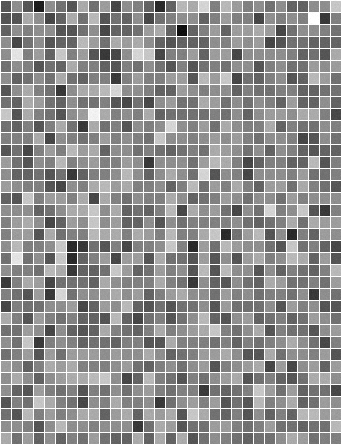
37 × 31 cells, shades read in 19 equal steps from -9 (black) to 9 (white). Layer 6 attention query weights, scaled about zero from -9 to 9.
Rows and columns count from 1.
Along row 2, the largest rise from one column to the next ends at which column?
29
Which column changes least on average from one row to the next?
23
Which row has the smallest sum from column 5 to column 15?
9
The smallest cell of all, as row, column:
3, 17
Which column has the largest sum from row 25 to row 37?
11
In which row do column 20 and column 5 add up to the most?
20
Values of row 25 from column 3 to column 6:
-3 2 -5 6
